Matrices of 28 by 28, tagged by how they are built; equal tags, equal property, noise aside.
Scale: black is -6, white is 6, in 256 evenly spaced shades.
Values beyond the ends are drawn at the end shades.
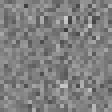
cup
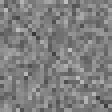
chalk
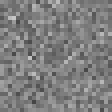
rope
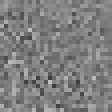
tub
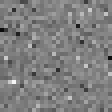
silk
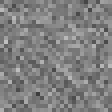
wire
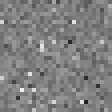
silk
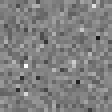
silk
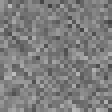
wire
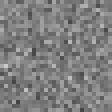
rope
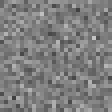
rope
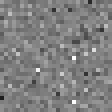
silk
